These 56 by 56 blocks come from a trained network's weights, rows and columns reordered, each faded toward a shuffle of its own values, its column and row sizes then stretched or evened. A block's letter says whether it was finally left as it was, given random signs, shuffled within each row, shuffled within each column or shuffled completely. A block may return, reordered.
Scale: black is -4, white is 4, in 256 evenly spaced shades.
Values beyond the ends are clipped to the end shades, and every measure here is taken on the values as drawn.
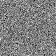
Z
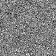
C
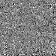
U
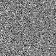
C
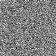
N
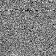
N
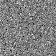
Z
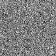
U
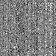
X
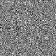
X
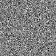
C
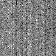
C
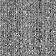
X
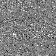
N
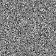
C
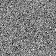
Z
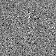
U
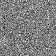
C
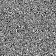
N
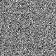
C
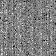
C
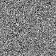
C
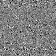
N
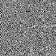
X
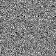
U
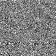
N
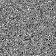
N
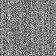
X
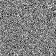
N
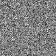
C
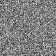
N
